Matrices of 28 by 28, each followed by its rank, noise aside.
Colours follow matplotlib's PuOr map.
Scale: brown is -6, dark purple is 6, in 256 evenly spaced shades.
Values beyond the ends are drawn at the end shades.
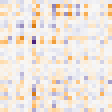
three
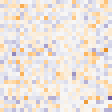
five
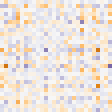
three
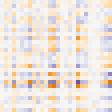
one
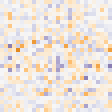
five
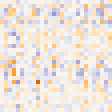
three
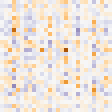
three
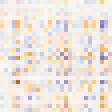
two
